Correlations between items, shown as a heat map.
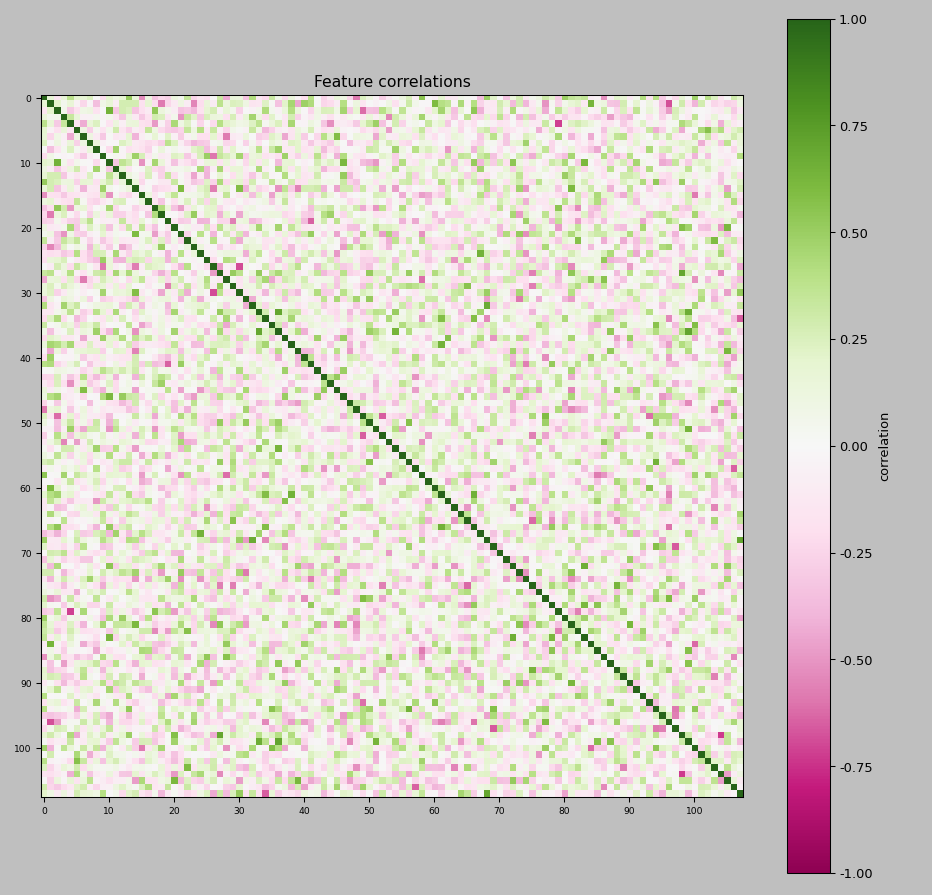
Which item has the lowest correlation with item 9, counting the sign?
26
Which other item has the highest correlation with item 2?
10
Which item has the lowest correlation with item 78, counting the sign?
65
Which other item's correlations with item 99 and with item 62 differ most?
36
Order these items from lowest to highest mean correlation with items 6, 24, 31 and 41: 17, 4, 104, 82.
4, 17, 82, 104
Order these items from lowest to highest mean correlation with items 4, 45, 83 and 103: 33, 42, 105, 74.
42, 33, 74, 105
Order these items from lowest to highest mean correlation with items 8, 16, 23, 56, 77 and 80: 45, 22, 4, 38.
38, 45, 4, 22
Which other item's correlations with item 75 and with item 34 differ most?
88
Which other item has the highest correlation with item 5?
102
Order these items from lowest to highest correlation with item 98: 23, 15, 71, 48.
23, 48, 71, 15
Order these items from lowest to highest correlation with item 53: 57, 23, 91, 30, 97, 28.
23, 97, 30, 57, 91, 28
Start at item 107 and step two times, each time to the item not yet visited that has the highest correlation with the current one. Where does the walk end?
32
